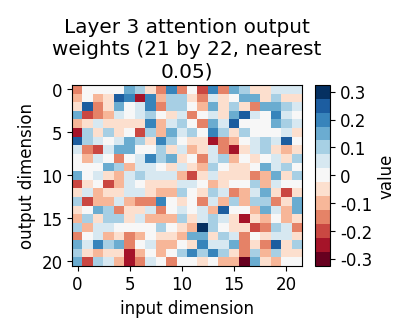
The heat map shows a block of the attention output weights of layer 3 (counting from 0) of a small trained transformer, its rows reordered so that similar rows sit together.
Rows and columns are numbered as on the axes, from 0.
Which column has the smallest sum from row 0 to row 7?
12
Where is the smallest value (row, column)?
20, 16
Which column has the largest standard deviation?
0
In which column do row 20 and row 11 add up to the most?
17
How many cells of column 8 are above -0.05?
9
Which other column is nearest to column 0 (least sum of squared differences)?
8
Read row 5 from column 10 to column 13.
0.05 0.1 0 0.2
